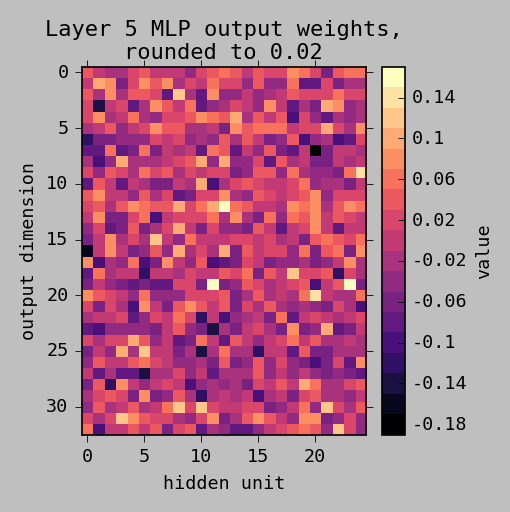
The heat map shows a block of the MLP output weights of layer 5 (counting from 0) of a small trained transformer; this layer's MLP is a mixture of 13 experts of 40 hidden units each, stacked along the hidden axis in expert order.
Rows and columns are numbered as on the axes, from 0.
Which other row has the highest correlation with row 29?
25
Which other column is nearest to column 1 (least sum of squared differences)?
13
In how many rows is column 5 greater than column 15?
14
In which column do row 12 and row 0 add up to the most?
12
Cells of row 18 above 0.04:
3
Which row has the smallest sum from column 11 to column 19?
17
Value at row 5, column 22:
0.02
